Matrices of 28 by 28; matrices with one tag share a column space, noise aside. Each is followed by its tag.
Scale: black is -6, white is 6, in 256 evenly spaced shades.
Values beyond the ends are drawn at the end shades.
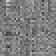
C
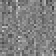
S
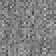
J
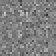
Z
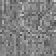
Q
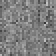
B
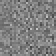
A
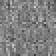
B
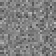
A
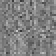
Q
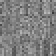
J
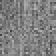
Q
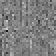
Q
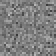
Z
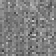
C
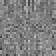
S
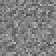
Z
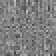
S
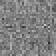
S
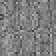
Q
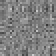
S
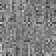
B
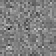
A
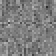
B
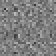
Z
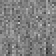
J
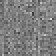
C
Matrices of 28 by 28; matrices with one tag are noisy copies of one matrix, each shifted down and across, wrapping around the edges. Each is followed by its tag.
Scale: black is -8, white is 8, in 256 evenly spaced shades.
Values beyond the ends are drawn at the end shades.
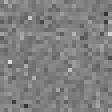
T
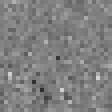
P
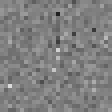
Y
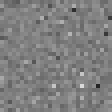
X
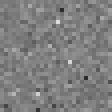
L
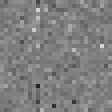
Y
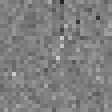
Y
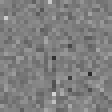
Y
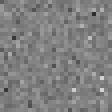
X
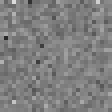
X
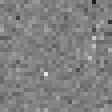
Y
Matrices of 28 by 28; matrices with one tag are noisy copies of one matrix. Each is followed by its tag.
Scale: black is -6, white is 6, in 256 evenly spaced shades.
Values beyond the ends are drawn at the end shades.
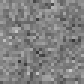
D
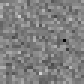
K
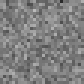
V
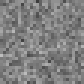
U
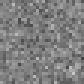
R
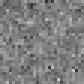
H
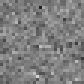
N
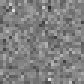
N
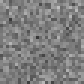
D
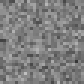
U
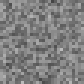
K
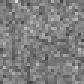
V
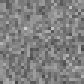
V
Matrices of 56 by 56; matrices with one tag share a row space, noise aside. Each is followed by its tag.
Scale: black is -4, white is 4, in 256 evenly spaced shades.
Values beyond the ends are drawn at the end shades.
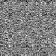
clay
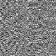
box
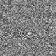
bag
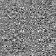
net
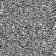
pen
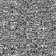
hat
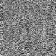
pen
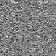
box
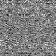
clay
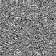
box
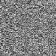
box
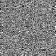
pen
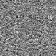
box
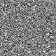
bag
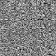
net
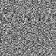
bag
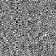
box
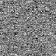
hat
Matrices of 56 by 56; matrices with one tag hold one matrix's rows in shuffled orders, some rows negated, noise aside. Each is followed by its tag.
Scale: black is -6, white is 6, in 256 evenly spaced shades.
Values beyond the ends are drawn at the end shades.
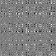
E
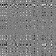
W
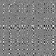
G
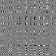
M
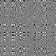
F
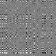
W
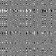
W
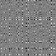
E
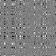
F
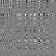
M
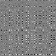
E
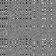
W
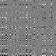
W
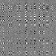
M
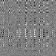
M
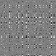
E
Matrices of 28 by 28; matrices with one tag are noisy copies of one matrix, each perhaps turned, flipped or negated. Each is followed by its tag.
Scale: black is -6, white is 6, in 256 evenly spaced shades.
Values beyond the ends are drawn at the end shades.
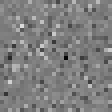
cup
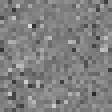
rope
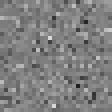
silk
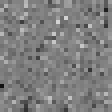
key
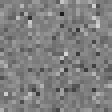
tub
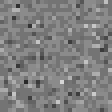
rope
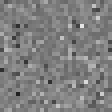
rope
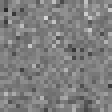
key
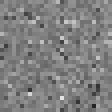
tub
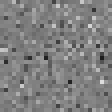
cup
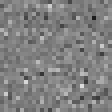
rope
